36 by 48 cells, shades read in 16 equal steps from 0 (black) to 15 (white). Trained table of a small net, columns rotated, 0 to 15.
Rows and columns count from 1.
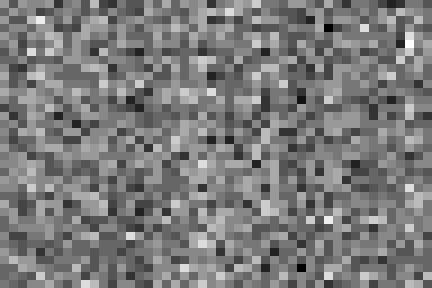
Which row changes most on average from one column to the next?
27
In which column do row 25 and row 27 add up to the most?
23
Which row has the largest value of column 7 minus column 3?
6
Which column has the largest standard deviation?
37
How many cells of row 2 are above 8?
11
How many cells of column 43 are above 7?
16
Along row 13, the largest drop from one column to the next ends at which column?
30
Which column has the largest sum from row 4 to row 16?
46
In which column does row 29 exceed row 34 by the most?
34
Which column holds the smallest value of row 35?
15
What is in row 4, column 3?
8
